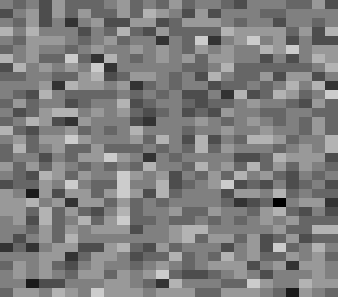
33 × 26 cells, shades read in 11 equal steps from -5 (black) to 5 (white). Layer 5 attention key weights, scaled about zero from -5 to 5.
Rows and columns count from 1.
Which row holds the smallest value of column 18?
11
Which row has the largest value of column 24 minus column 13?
32
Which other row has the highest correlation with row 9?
3
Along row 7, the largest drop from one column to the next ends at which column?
7
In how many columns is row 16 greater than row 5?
11
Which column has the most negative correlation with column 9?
12
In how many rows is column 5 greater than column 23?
17
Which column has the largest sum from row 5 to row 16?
4
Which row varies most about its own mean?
23
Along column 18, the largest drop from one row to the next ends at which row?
22
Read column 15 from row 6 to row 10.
-1 1 -1 0 0
